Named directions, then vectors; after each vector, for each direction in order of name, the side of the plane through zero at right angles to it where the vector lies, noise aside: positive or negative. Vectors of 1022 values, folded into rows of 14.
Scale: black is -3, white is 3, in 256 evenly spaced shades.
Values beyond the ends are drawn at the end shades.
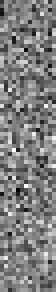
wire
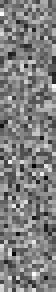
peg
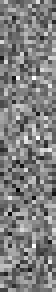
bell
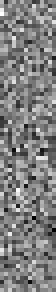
negative, positive, negative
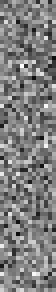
negative, positive, positive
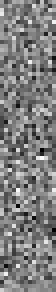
negative, positive, negative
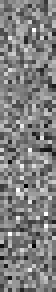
negative, negative, negative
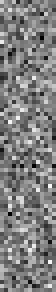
positive, positive, negative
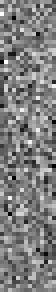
positive, positive, negative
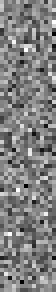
negative, negative, negative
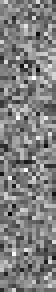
positive, negative, negative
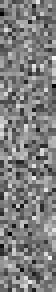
positive, negative, positive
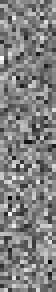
negative, negative, positive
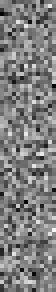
positive, negative, positive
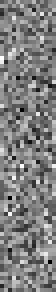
negative, negative, positive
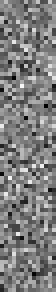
positive, negative, negative
